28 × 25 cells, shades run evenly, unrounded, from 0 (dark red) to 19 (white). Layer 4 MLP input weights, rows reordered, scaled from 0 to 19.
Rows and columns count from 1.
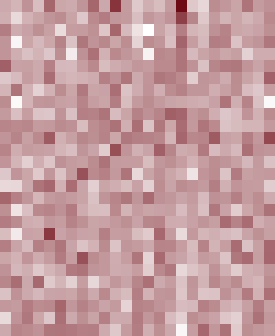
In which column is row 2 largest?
2
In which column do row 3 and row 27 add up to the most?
14
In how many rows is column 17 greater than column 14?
13
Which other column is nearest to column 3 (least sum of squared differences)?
24
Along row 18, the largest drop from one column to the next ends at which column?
20
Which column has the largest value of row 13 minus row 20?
5
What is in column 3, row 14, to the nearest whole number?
15
